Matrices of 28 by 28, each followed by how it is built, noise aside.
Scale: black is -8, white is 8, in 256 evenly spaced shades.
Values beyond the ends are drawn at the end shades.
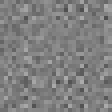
low rank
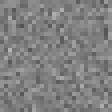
noise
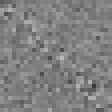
banded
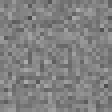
repeating columns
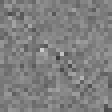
banded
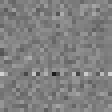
uneven rows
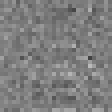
low rank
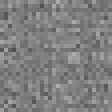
blocks
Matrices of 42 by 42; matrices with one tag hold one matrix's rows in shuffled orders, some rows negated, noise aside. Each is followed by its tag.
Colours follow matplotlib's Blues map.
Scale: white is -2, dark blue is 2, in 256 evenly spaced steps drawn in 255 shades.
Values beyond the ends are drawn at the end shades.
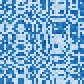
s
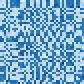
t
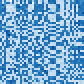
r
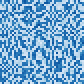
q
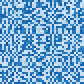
q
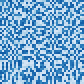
q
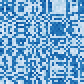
s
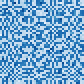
q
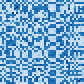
r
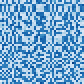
q
